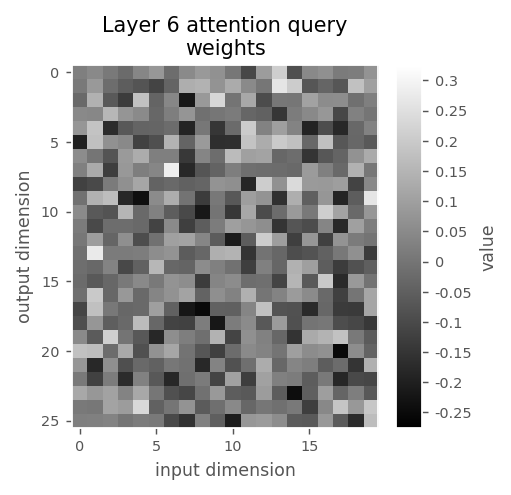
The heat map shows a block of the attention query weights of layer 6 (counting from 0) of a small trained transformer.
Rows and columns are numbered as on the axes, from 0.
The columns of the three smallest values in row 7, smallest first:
7, 2, 8
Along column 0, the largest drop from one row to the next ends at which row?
5
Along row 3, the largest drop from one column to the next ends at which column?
17
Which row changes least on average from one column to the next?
3
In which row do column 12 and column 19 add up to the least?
18
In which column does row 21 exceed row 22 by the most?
19
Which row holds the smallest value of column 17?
20
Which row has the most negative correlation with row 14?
24
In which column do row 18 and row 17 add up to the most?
1
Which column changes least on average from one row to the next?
0
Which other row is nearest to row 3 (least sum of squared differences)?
15
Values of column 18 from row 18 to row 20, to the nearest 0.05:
-0.1 0 0.05
